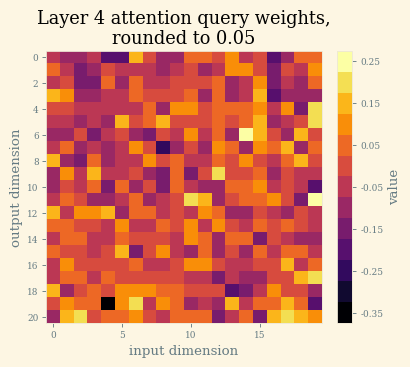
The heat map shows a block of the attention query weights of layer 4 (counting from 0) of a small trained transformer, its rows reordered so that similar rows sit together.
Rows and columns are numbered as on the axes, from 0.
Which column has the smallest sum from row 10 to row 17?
12
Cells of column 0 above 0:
7
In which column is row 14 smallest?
15
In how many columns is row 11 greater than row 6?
12
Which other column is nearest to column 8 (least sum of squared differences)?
5
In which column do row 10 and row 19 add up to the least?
4
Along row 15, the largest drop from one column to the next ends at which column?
6
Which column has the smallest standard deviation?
9
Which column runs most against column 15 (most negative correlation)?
2
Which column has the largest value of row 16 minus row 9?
10
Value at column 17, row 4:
0.1
